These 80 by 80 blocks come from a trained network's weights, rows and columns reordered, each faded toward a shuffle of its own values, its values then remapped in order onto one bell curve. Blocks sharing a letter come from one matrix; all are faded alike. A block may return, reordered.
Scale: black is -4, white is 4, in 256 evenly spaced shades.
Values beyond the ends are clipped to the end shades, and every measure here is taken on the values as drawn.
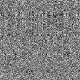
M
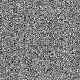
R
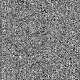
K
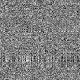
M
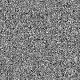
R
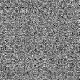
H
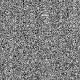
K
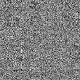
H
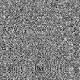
M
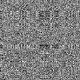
M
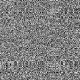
M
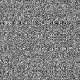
M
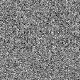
R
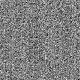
K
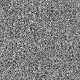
K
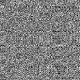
M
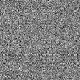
H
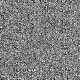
R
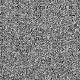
R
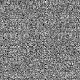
H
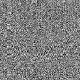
M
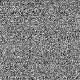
H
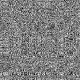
M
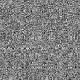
M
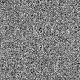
K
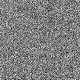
R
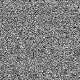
H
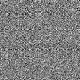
M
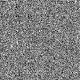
R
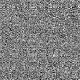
H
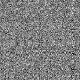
H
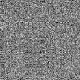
M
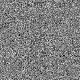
R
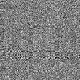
M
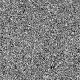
K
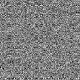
M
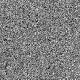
K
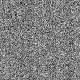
K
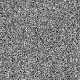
K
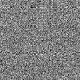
H
